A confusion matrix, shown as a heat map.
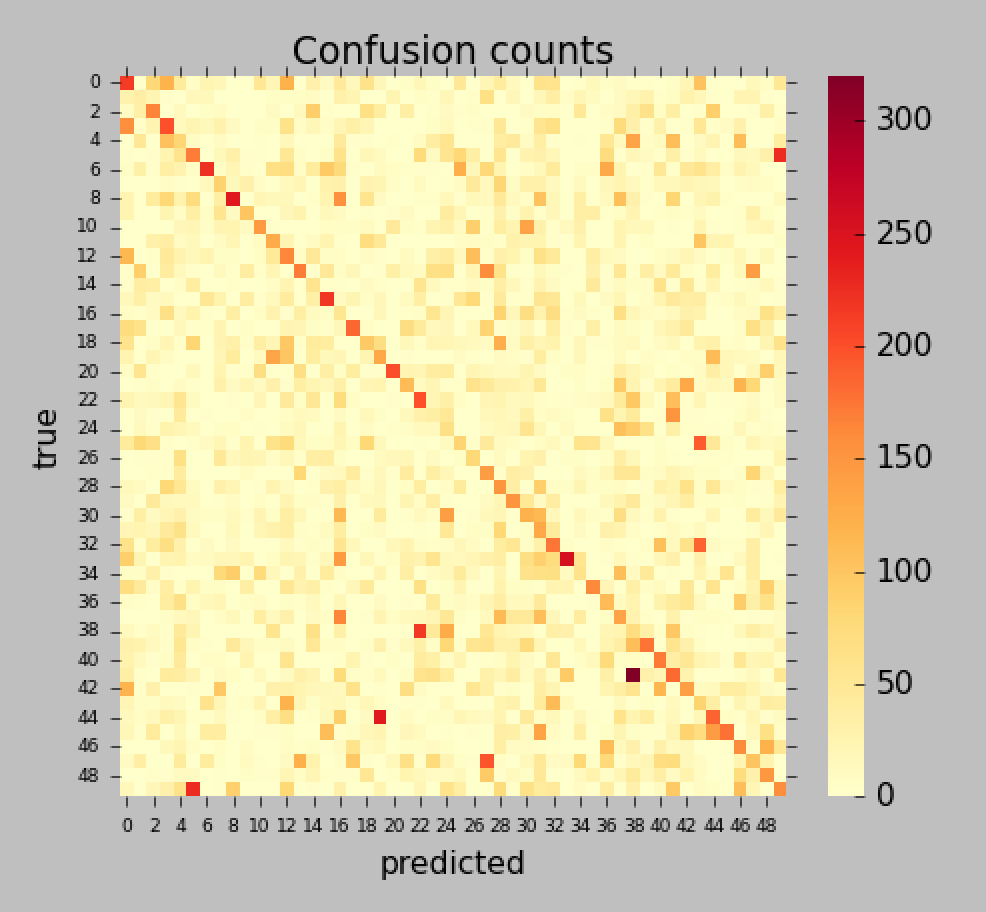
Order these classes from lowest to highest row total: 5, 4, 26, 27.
26, 27, 4, 5
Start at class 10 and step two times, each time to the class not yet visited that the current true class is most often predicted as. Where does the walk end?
24
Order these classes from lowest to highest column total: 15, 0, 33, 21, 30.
33, 21, 15, 30, 0
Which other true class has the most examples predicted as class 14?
2
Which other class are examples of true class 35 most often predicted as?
48
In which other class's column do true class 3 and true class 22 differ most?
0
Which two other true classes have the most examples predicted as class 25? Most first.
6, 5
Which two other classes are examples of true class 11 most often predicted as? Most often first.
43, 18
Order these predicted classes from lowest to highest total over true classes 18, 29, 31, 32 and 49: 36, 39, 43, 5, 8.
39, 36, 8, 43, 5
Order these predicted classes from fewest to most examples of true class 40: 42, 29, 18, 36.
18, 29, 42, 36
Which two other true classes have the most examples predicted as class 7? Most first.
42, 34
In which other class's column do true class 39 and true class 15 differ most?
38
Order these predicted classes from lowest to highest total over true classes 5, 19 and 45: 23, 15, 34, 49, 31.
23, 34, 15, 31, 49
